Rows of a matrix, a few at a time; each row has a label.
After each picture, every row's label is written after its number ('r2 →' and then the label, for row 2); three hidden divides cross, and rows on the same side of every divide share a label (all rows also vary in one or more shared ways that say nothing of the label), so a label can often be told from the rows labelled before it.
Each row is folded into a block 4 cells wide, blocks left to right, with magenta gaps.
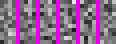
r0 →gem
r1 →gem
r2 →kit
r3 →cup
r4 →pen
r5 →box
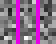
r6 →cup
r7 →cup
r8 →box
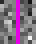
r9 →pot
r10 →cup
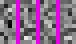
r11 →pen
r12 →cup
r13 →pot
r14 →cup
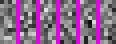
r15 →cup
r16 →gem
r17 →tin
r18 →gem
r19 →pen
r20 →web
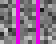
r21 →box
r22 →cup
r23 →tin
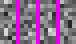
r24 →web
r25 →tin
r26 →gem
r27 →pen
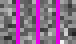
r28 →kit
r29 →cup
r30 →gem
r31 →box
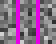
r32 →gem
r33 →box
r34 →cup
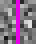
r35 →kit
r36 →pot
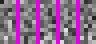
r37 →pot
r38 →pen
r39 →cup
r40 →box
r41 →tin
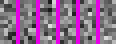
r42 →web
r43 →gem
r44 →cup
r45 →gem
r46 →pot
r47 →cup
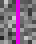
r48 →web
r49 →cup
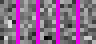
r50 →pot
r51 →web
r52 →kit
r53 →kit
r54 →cup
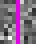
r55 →tin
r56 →pen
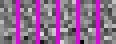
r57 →kit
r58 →kit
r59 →gem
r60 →box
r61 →gem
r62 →cup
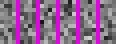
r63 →box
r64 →gem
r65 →pot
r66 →box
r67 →cup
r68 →kit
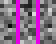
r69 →kit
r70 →box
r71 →kit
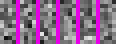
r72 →kit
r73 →pen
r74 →gem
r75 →cup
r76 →cup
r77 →kit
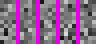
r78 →tin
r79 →gem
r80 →pot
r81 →web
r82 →box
